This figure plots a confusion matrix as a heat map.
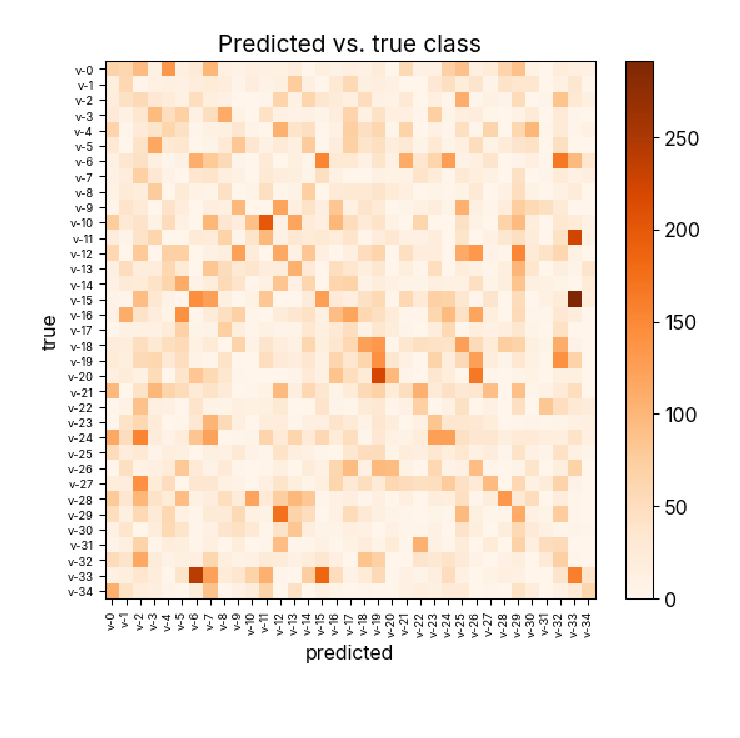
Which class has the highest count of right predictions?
v-33
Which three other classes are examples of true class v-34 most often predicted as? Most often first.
v-0, v-7, v-11
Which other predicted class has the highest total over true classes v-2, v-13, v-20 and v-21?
v-19
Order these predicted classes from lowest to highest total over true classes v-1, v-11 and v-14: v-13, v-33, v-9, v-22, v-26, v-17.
v-22, v-9, v-26, v-13, v-17, v-33
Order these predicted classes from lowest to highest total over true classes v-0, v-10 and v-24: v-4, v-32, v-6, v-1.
v-32, v-6, v-1, v-4
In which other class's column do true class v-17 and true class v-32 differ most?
v-2
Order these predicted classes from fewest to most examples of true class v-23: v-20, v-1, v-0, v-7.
v-0, v-20, v-1, v-7
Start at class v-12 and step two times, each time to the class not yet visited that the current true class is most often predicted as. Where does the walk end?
v-25
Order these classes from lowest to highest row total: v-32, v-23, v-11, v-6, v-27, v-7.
v-7, v-23, v-32, v-11, v-27, v-6
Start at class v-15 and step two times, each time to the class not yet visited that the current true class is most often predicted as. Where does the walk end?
v-6
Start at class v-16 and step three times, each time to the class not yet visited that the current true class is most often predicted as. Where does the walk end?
v-8
